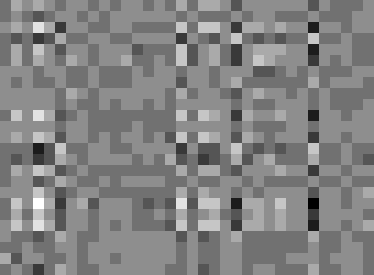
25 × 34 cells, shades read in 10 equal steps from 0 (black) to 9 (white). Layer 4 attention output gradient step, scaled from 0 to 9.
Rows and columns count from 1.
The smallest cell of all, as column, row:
29, 19
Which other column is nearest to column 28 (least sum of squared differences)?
30
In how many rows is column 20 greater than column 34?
11
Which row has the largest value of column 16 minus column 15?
15
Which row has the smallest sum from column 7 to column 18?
16
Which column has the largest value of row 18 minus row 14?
4
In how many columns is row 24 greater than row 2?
9
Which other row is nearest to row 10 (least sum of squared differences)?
12
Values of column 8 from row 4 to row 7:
4 5 5 4
